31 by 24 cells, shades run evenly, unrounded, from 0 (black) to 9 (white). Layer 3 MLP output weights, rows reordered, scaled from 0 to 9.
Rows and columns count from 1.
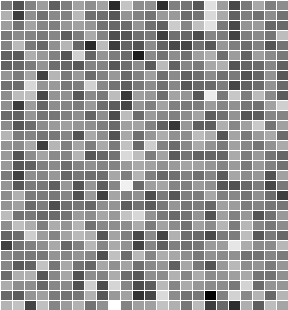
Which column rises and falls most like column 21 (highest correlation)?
10
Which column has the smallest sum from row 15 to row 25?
23
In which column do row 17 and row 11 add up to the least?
2
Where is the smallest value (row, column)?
30, 18
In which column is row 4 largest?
24
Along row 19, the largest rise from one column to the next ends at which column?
11
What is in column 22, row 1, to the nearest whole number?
6
